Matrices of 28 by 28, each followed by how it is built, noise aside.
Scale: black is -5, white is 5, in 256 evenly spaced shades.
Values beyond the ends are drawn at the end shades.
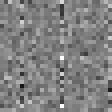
uneven columns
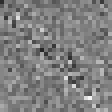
banded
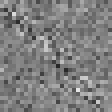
banded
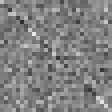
diagonal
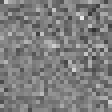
upper triangular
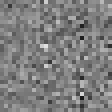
uneven columns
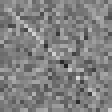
diagonal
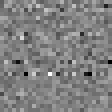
uneven rows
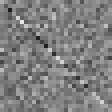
diagonal
